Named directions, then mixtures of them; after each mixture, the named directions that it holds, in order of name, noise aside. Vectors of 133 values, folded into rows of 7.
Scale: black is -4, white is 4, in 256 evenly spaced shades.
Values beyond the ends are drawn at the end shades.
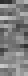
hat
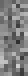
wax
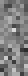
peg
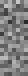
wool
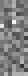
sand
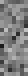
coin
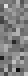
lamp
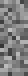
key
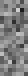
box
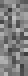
key, sand, wax.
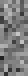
box, lamp.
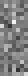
lamp, sand.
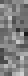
box, hat, wax.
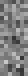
coin, lamp, wax.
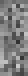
wax.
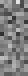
wool.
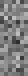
key, lamp, wax.
